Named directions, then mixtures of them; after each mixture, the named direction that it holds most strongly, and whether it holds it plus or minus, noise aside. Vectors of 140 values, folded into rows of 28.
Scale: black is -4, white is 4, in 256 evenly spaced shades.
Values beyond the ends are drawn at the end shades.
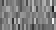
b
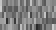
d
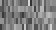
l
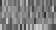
d, minus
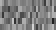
b, minus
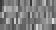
d, minus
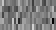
b, minus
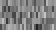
d, plus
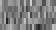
d, plus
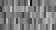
l, plus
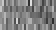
l, minus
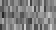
l, plus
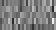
b, plus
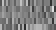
b, minus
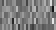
b, plus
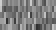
d, plus
